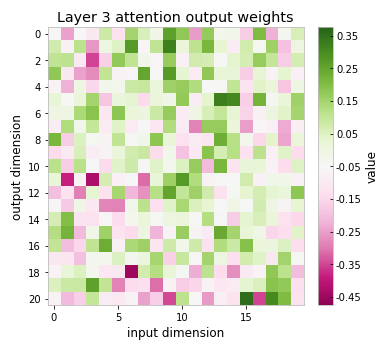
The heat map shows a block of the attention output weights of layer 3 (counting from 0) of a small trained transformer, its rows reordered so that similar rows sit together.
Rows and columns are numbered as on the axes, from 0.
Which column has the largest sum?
9
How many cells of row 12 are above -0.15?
16
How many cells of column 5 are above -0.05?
11
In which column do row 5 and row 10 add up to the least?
4
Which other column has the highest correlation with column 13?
14
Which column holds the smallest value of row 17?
2
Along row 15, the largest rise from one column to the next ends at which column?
13
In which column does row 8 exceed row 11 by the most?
3
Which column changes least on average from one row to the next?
17
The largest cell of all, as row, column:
20, 15
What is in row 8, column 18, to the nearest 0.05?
-0.25
